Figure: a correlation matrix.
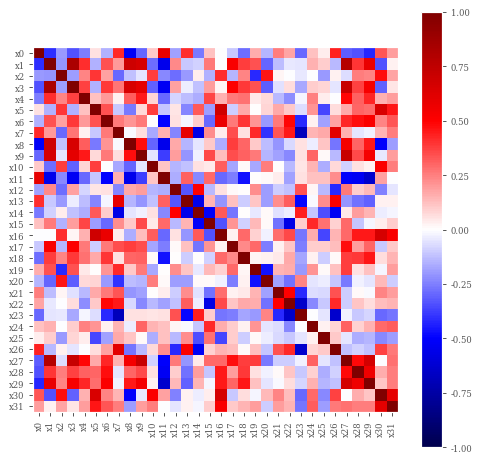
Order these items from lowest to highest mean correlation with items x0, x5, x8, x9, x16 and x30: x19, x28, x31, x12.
x12, x19, x28, x31
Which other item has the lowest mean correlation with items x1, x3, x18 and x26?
x11
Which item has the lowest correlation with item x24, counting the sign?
x22
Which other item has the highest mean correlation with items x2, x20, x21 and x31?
x30
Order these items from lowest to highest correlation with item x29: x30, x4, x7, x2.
x7, x30, x2, x4
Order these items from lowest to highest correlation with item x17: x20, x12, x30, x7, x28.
x20, x30, x12, x28, x7
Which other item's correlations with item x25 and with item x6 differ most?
x16
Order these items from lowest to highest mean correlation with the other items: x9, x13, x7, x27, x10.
x13, x10, x7, x9, x27
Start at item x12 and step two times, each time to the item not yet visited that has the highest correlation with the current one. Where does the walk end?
x23
